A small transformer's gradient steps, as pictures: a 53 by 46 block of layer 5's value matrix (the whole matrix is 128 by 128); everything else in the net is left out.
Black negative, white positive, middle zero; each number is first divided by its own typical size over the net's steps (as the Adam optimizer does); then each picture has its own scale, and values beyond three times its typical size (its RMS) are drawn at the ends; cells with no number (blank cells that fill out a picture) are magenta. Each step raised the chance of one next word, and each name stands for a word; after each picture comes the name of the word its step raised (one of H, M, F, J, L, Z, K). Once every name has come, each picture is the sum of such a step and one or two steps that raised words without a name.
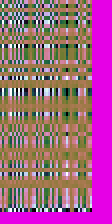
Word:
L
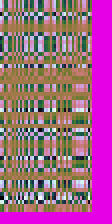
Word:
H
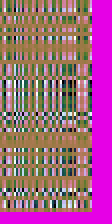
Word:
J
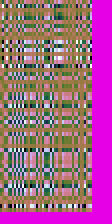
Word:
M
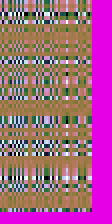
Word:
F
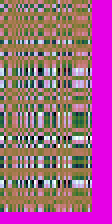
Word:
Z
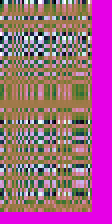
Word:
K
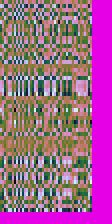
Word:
L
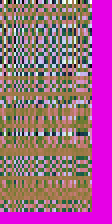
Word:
K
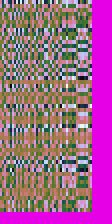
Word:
K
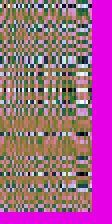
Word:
L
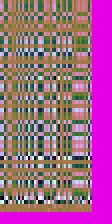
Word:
H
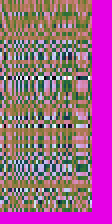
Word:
J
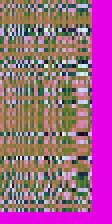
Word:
H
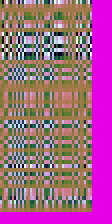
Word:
K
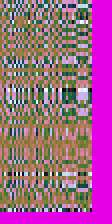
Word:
L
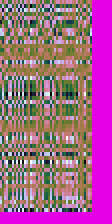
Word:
L
